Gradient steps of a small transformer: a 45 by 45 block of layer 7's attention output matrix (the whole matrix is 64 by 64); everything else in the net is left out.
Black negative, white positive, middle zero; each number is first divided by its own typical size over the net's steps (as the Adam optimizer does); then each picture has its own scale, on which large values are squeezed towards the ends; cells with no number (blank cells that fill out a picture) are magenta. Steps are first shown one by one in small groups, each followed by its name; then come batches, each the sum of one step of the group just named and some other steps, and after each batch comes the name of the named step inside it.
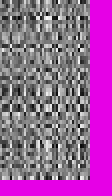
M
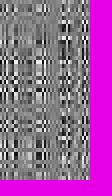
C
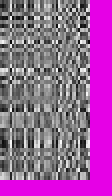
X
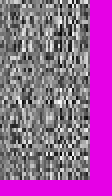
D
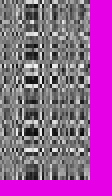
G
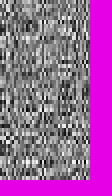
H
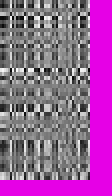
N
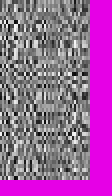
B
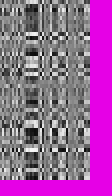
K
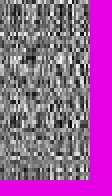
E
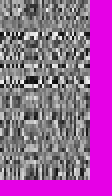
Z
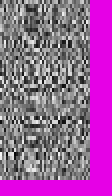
C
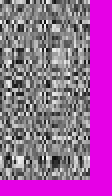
B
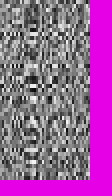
Z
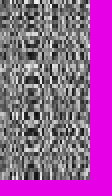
G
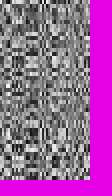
K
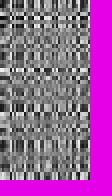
N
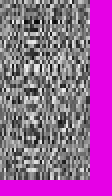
E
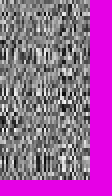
D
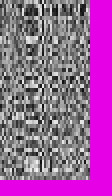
H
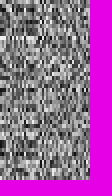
H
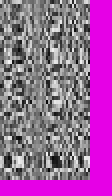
D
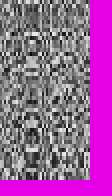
K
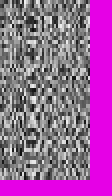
N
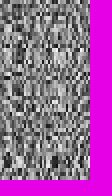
M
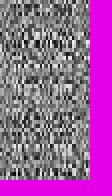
Z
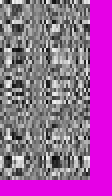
D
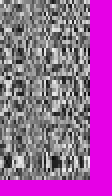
D
